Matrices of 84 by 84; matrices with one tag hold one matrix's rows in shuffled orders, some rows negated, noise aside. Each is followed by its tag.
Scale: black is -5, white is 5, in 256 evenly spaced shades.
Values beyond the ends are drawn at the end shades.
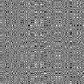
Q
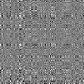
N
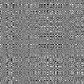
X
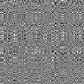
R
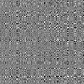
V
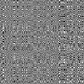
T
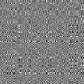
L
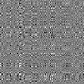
N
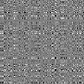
R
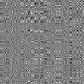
Q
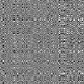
T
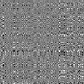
T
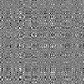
N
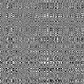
X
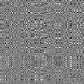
Q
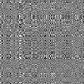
N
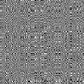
Q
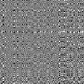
T
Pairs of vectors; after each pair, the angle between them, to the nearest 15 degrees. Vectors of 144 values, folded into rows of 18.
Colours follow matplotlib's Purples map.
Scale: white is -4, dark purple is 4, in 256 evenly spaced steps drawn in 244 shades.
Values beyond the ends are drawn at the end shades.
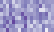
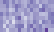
150 degrees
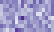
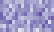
120 degrees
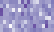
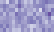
90 degrees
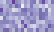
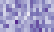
90 degrees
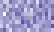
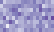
75 degrees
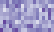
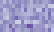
45 degrees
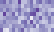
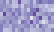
30 degrees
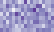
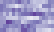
105 degrees
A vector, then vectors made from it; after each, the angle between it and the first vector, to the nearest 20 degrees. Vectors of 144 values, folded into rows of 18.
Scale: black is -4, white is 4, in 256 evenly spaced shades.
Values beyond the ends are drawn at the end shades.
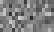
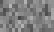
140 degrees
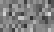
40 degrees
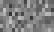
20 degrees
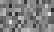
40 degrees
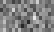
100 degrees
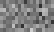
80 degrees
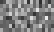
120 degrees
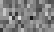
40 degrees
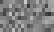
160 degrees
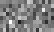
60 degrees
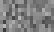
60 degrees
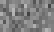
80 degrees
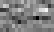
80 degrees
